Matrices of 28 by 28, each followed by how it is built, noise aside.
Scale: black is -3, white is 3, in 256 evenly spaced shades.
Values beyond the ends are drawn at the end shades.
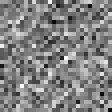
Hankel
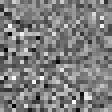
lower triangular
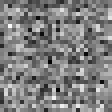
blocks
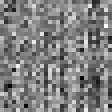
blocks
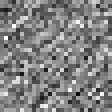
Hankel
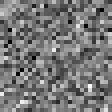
Hankel
